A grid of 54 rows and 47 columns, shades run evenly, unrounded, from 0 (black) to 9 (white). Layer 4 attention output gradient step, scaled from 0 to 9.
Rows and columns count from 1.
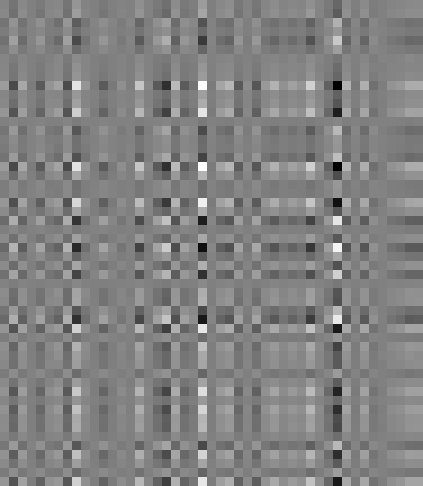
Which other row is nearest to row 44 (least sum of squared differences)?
13
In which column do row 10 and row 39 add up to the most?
23
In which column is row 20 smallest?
38
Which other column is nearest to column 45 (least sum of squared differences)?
30
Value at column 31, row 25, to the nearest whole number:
3
